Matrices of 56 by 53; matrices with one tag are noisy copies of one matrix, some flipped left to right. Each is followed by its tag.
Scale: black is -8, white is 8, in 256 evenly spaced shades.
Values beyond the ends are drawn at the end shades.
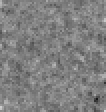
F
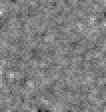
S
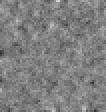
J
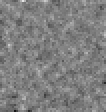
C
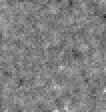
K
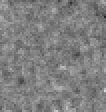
K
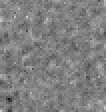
F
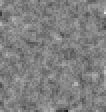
S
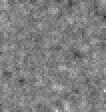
K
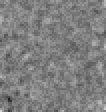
F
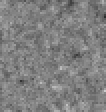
K
